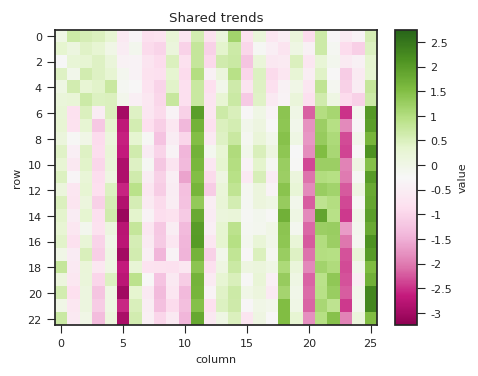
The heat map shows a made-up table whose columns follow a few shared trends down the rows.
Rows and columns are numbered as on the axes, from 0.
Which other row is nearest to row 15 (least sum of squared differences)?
16
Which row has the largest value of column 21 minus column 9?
14
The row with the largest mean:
9
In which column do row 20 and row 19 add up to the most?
25
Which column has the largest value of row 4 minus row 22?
5
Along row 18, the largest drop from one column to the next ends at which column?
23
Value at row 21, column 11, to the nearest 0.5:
1.5
